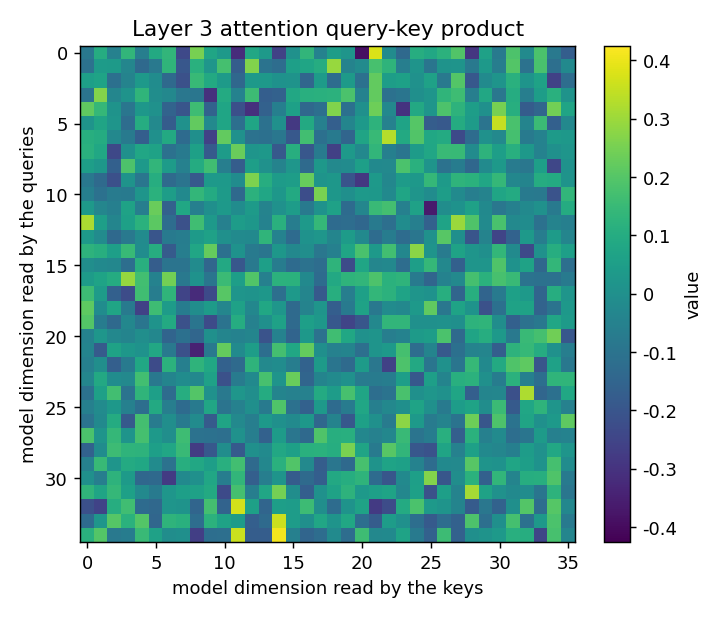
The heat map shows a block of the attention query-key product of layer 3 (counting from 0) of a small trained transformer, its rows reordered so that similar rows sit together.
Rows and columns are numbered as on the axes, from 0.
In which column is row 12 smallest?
7
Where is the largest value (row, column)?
34, 14
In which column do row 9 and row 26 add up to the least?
19
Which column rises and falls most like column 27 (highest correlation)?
8
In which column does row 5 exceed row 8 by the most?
30
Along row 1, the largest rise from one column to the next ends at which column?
12
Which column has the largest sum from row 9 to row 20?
0
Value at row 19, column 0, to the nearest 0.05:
0.2
